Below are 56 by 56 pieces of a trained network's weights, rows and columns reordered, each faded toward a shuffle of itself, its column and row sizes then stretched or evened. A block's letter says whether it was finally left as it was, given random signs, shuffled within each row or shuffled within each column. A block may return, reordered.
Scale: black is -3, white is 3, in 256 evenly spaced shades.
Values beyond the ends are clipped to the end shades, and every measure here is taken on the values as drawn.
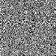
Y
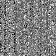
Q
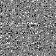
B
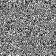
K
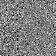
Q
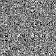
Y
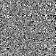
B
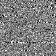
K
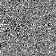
B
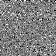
K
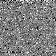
K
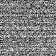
Y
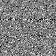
K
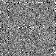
B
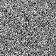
Q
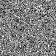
K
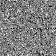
K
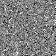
Q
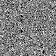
Q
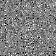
B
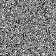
Q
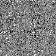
B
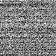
Y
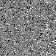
Q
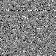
K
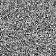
B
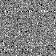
B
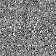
K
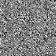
B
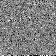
K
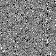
Q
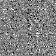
B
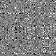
Y
